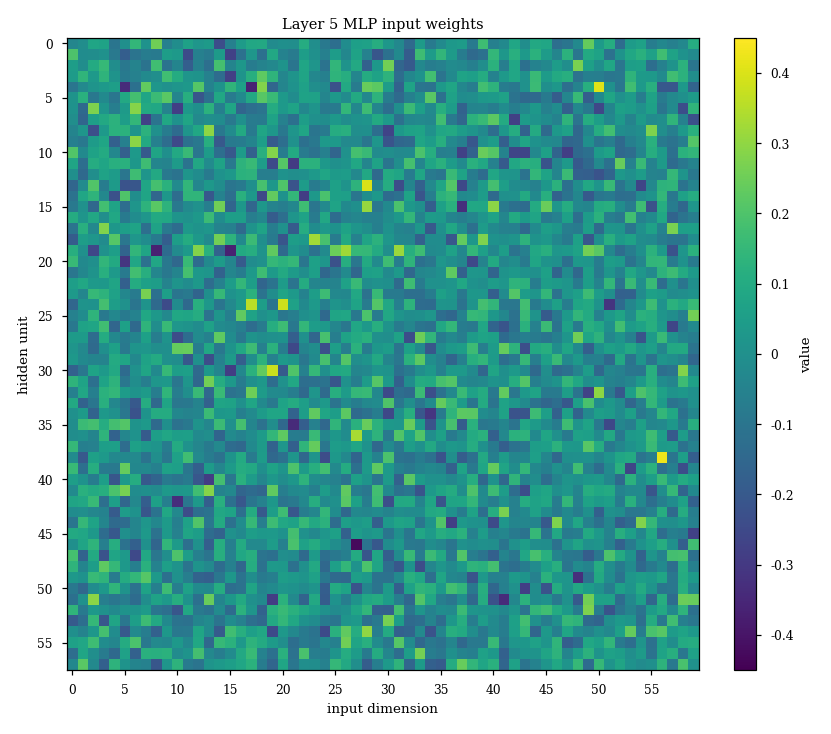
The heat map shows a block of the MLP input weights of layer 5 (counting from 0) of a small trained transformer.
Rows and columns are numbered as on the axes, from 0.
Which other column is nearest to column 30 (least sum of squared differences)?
48
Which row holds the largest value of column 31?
19
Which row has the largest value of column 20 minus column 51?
24
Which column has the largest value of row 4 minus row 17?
50
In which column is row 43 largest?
41
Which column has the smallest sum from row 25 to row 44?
21
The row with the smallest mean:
9
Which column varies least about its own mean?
44
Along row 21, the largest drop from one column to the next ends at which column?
37
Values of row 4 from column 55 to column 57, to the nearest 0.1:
0.1 -0.2 -0.2
